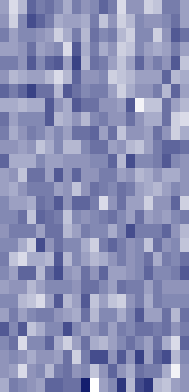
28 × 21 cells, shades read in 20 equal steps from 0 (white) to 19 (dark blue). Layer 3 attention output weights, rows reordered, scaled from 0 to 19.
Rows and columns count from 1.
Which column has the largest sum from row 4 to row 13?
9
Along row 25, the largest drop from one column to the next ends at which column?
3
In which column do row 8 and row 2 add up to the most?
6
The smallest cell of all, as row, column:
28, 11
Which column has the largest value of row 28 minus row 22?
14
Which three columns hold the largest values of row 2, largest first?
4, 5, 20
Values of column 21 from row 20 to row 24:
14 9 10 12 11
